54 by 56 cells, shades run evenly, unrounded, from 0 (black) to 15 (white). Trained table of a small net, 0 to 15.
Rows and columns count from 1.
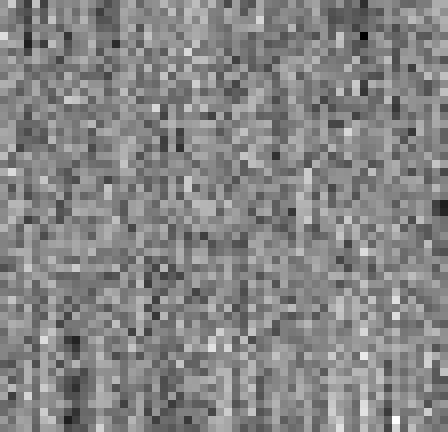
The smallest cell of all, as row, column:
5, 46
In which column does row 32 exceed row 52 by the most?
10
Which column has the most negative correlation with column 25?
35
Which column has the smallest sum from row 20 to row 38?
56
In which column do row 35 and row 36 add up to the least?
19
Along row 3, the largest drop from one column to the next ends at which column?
34
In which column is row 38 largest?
50
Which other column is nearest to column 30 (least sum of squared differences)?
41
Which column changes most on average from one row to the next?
21
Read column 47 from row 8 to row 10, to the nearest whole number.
6 8 5
